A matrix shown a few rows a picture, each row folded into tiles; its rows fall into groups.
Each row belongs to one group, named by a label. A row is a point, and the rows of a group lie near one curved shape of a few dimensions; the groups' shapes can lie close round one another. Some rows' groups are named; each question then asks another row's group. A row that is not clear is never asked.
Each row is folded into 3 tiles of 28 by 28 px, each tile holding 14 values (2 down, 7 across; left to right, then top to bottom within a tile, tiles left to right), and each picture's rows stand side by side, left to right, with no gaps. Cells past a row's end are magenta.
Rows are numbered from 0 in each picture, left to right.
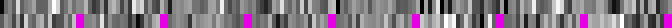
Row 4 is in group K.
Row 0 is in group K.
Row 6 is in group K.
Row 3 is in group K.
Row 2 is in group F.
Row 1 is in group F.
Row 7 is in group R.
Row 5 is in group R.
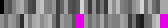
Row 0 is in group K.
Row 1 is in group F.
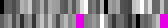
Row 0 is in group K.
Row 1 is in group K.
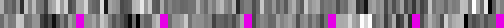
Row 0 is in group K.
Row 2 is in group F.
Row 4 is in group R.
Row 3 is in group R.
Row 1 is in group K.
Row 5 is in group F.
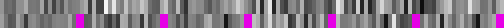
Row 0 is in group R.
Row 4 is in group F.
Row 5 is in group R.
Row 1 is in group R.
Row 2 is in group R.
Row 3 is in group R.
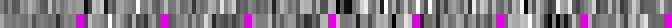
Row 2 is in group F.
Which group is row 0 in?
R
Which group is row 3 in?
F
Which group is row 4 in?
R
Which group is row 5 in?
R
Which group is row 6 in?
K
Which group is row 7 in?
F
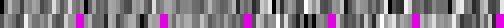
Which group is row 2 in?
R
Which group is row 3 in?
K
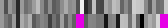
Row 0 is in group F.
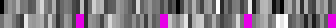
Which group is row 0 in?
K
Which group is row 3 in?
R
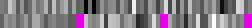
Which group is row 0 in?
R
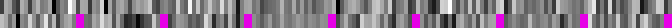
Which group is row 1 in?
K
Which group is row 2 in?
R
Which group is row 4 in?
K
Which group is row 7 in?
F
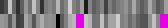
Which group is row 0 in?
R
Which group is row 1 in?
R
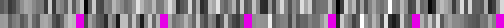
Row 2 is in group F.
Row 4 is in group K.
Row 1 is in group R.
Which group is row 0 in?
R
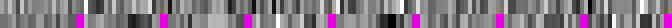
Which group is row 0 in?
R
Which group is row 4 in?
F
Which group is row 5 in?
F
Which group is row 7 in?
K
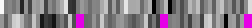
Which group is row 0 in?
K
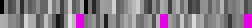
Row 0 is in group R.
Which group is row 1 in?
K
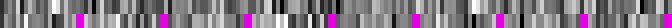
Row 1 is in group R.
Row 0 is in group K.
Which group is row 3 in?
R
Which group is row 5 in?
K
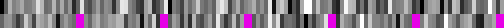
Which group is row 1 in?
K
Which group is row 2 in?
K
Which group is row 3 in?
K
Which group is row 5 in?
R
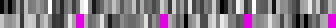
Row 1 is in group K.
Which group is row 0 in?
R
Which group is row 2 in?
F
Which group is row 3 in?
K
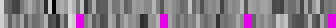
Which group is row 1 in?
R
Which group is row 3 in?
R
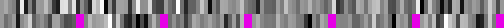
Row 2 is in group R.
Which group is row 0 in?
F
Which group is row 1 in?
K
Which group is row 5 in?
R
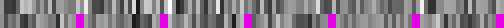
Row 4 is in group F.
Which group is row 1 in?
F
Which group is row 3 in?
F
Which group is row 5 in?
K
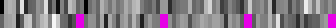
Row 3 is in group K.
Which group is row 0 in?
F
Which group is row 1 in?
K
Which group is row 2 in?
K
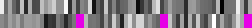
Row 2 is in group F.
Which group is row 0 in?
F
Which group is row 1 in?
F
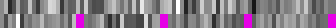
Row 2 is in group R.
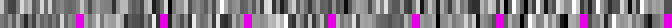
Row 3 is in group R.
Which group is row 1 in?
K
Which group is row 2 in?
K
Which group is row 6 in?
R
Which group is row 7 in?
R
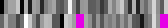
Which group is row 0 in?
R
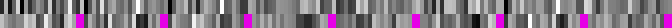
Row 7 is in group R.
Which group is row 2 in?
K
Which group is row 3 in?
F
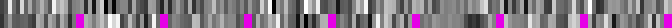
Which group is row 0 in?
R
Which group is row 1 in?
R
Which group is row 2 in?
F
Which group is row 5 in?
F
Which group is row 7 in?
K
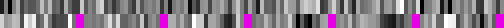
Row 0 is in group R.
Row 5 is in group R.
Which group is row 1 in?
R
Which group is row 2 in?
R
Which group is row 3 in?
F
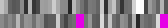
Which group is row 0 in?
F
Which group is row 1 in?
K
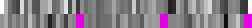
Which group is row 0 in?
F
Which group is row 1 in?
R
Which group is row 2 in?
K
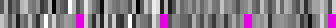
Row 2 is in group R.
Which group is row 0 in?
F
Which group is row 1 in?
F
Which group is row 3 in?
F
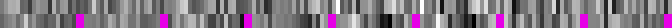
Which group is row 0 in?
R
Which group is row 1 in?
F
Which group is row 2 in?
R
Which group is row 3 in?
F
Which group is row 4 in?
K
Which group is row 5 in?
K
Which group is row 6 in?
F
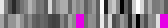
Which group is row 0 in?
F
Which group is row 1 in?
K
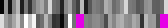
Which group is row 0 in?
R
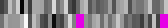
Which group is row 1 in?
K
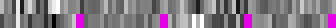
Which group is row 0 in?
K
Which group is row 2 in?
R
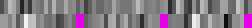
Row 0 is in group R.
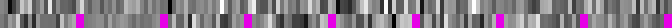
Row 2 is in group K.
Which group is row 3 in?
K
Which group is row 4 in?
R
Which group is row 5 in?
K
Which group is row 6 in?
R
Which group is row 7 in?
R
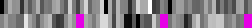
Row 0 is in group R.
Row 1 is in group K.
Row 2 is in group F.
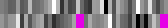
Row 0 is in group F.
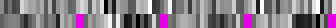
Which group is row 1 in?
K
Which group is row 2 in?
K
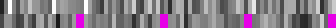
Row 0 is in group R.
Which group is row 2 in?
F
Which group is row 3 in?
K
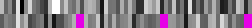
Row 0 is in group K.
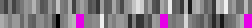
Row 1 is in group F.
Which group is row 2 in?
K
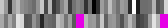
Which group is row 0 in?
R
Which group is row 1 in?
R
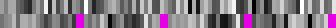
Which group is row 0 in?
R
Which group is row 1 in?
K
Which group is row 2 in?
K
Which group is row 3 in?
R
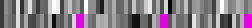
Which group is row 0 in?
K
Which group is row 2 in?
K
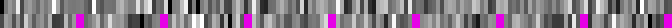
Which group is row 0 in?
K
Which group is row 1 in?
F
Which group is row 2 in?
R
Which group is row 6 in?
K
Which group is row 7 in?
R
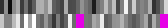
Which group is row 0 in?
R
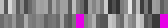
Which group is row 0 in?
R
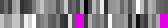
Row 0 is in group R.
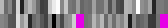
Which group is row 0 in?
K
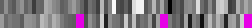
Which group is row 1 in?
K
